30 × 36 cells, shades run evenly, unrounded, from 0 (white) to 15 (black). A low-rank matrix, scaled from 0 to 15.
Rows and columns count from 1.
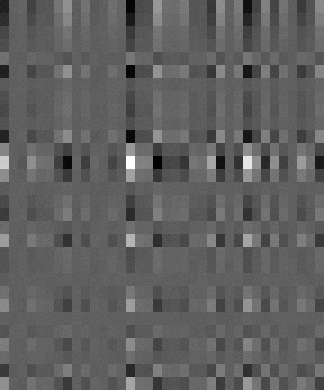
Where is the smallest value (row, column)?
13, 15
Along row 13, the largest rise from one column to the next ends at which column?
25
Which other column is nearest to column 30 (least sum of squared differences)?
27
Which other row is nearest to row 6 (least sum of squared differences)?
11
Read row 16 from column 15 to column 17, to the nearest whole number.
11 10 10
